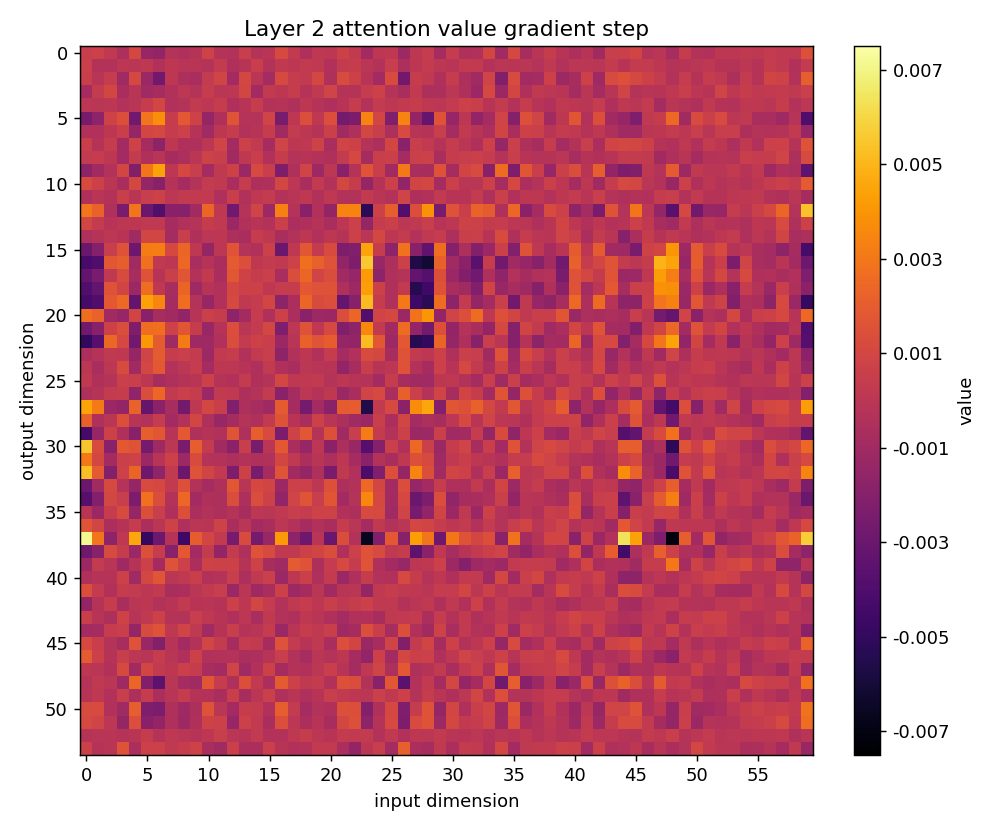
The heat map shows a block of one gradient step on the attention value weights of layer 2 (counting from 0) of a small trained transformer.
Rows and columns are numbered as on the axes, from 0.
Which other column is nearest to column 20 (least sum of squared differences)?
12
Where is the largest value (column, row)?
0, 37
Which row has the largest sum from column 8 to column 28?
29
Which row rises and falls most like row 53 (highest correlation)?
47
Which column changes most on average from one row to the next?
59
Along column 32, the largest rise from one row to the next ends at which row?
20
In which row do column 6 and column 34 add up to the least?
48
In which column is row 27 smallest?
23
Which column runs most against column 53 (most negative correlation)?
19
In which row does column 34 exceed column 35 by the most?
9
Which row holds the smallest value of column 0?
22
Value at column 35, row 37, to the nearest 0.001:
0.003
